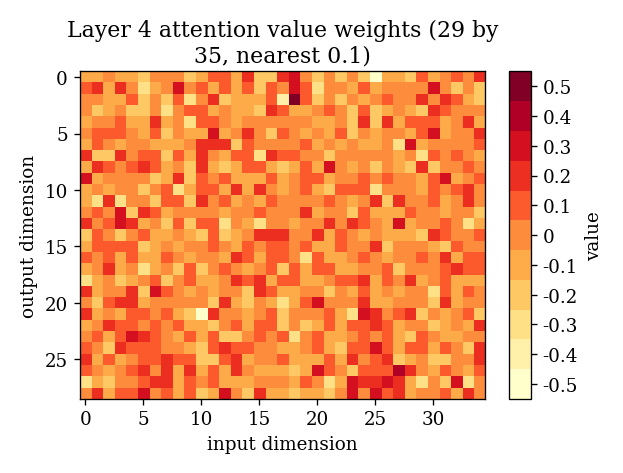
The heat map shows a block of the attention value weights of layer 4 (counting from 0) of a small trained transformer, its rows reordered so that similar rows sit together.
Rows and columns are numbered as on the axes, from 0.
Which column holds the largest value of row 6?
28
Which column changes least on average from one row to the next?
22
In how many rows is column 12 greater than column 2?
10
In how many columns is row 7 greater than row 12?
17
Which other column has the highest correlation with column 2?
21
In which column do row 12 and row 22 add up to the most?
3
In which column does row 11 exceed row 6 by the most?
27
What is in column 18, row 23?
-0.3
